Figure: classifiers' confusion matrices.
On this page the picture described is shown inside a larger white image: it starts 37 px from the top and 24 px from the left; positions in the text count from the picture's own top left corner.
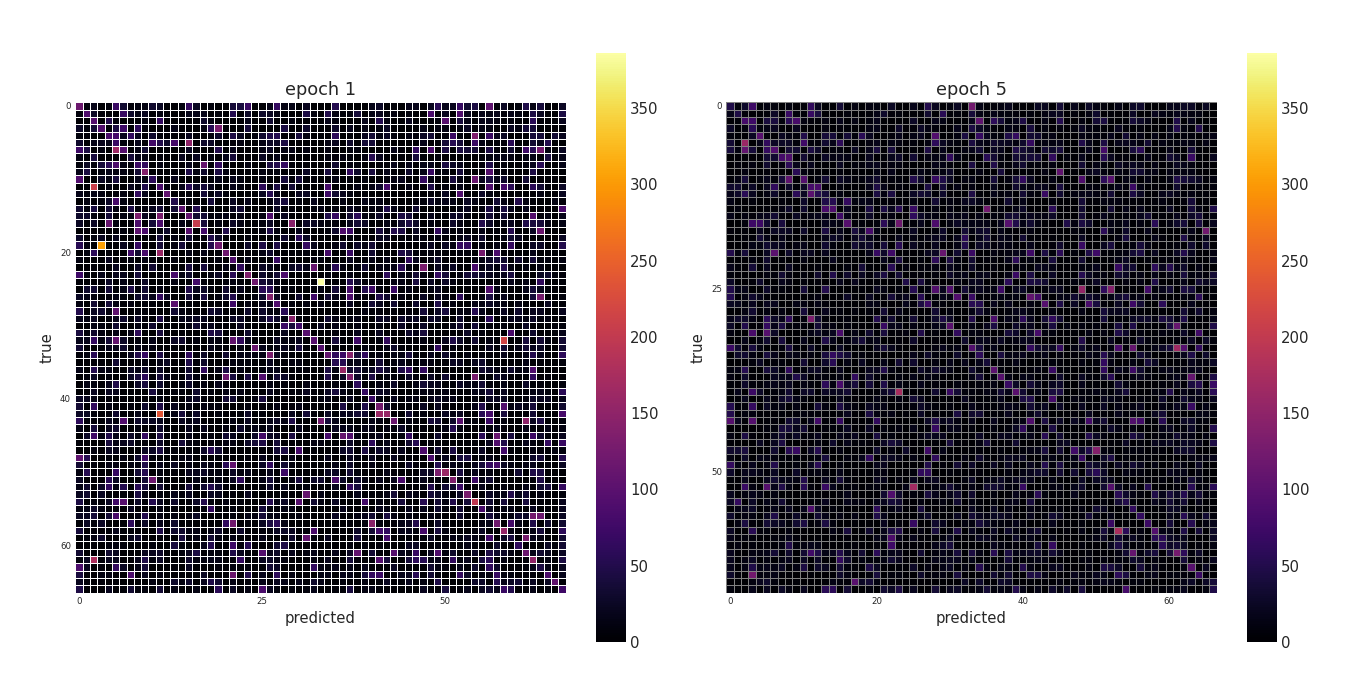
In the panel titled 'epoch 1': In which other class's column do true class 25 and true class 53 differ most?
31
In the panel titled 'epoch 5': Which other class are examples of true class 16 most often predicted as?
23
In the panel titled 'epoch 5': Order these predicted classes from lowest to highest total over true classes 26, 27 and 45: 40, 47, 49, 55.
40, 47, 55, 49
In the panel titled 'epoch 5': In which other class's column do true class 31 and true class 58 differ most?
53
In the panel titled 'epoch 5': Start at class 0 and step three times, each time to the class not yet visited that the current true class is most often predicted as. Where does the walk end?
55
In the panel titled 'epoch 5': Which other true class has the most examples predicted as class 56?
43
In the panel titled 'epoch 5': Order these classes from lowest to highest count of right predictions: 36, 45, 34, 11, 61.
45, 34, 11, 36, 61
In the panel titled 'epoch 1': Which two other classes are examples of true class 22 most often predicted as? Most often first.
47, 32
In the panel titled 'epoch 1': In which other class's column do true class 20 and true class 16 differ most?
29
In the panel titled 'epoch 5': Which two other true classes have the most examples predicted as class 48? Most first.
25, 10
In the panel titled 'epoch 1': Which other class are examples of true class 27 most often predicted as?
13
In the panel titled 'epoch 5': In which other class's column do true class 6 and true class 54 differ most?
2
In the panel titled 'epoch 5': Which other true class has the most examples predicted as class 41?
26
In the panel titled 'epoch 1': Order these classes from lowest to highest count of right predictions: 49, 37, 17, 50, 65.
49, 17, 65, 37, 50
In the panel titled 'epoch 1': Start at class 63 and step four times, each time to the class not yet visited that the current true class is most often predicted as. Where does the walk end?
2
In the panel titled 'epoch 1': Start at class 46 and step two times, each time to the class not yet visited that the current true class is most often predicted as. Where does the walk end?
40
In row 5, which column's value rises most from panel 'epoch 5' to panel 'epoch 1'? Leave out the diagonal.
15
